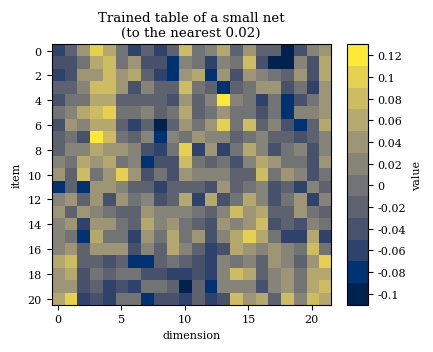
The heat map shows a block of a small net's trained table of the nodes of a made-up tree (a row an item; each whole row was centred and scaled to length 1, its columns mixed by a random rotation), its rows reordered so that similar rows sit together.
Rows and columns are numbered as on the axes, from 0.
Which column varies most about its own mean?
10
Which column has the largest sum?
3
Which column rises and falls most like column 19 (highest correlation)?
6
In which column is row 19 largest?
21
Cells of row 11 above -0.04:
16
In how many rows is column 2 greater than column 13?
8
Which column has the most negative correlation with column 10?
20
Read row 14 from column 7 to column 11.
0.06 0.02 0.04 0 -0.02
